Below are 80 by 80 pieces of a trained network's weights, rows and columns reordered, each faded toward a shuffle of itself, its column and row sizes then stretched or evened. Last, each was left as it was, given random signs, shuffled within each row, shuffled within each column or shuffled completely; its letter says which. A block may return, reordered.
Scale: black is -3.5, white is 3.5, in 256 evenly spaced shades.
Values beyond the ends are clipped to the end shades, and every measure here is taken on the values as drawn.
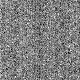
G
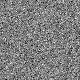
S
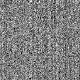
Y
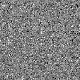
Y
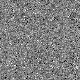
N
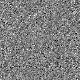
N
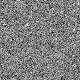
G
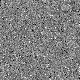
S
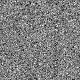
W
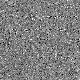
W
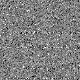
N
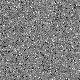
S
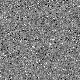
W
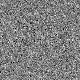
W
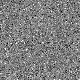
W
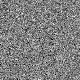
W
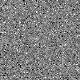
N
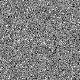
Y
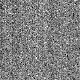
G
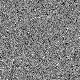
S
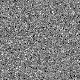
N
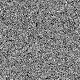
S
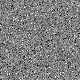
S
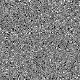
Y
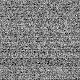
Y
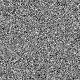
W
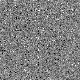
N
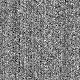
G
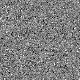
N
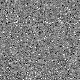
W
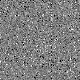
N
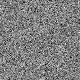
G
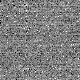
Y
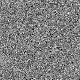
W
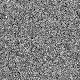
S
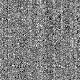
Y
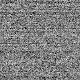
Y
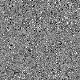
N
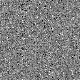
G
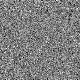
N
